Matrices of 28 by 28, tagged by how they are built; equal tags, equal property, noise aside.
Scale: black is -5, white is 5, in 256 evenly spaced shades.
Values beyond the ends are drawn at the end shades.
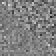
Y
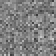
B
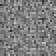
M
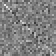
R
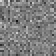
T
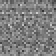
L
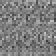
L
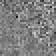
Y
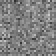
B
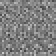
L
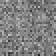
B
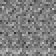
L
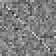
R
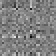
T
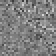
Y
